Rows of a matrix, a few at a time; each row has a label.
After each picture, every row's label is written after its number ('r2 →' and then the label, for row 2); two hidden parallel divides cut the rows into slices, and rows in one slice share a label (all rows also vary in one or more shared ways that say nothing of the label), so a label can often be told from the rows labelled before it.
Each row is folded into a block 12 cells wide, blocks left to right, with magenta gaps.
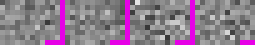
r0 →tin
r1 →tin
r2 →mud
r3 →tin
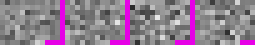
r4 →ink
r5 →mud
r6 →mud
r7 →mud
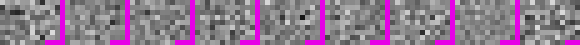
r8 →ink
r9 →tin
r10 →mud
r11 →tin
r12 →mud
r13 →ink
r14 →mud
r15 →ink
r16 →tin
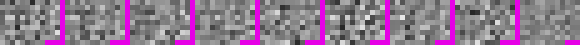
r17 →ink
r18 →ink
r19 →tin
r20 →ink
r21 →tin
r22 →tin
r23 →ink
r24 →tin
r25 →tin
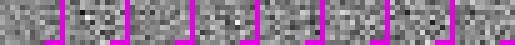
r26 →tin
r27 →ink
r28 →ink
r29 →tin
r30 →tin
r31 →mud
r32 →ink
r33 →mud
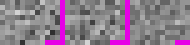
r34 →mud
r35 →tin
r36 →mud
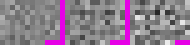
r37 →ink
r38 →mud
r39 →mud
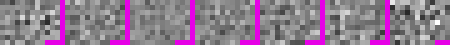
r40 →tin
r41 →ink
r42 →ink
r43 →mud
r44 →tin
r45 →ink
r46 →mud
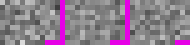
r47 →tin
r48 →ink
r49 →ink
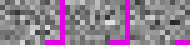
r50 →tin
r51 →mud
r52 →tin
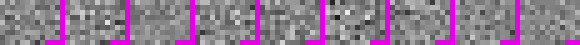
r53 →tin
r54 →tin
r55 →ink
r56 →tin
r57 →tin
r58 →ink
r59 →ink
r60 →ink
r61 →ink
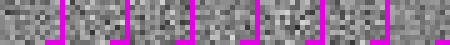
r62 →ink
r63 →mud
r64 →tin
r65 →ink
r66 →mud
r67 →mud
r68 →ink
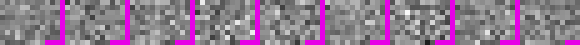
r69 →mud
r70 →tin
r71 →tin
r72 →ink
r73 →tin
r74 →ink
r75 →tin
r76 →tin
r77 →tin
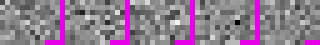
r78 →ink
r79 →ink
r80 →mud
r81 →ink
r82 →ink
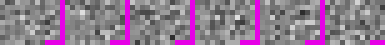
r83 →tin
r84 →ink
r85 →mud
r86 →tin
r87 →mud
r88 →tin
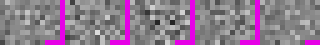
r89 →ink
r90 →tin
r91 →ink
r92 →tin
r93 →ink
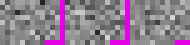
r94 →tin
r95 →ink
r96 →tin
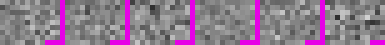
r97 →ink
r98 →tin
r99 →tin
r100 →ink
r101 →ink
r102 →tin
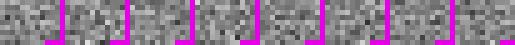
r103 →mud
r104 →tin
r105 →ink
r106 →mud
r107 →mud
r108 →mud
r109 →tin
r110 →mud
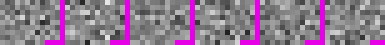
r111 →tin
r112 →mud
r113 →tin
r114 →mud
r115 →mud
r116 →mud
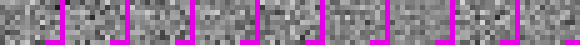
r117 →tin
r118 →ink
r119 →ink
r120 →ink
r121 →ink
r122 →ink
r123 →ink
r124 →mud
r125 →tin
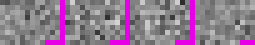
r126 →ink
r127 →mud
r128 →mud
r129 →mud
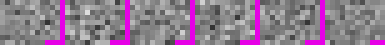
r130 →tin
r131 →mud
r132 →tin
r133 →ink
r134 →tin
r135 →mud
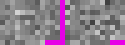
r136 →mud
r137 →tin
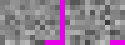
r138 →tin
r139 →mud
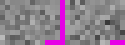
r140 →ink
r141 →ink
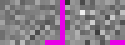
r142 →tin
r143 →ink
